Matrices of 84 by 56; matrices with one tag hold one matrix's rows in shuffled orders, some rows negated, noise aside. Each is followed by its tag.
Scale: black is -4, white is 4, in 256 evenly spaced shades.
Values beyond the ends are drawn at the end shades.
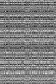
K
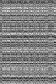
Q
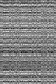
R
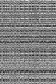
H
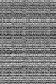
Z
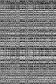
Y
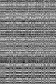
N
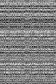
K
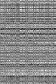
Y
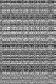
Q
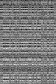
R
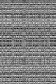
Z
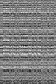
R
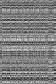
Q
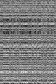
R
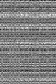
H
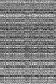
K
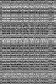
Q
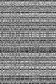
H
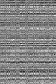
Y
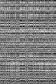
Y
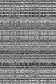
H
